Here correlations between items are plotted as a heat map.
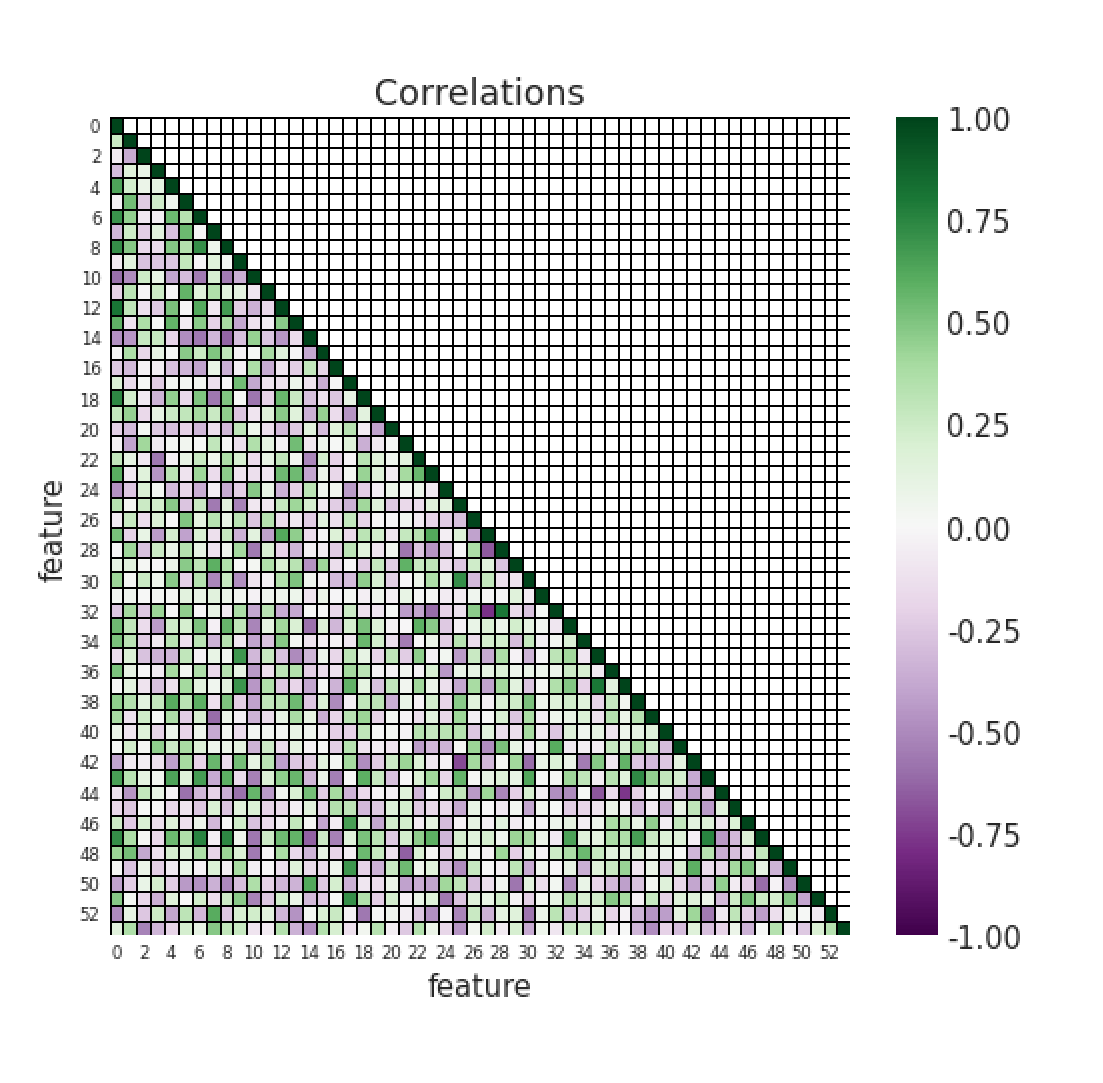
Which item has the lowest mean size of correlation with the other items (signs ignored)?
31
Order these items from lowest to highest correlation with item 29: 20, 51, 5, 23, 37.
20, 51, 37, 23, 5
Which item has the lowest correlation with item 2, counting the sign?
53
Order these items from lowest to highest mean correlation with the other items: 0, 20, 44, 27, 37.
44, 20, 27, 37, 0
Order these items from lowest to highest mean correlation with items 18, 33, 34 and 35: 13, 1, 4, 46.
13, 46, 4, 1
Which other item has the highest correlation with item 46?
17
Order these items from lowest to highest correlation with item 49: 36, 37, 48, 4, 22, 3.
48, 3, 4, 22, 36, 37
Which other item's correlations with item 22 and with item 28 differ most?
32
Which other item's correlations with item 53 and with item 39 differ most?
7
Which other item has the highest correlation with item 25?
30
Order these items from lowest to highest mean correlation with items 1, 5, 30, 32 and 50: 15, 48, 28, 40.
40, 15, 48, 28
